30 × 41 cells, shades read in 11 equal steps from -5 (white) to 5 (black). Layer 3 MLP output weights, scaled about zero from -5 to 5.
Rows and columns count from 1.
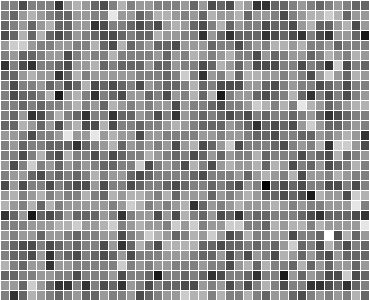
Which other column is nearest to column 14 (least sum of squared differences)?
36
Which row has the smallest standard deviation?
6
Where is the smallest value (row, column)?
24, 37
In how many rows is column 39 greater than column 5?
12
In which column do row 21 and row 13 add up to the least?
40
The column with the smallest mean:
21
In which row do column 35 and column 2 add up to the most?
10
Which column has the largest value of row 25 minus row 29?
4
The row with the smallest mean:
23
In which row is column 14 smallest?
27
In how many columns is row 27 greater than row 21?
22
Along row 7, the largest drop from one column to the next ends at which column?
38
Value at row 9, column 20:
1
